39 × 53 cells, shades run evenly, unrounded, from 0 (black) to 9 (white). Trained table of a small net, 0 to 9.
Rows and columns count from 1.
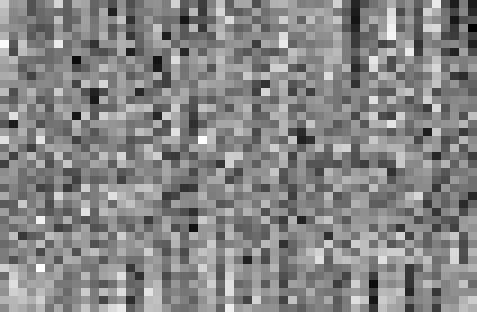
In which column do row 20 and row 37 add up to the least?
49
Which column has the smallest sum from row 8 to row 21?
40
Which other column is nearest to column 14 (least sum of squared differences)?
26
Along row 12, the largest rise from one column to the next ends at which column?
30
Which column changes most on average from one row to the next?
12
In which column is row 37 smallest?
46
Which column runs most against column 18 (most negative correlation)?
42
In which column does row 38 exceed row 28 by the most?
17
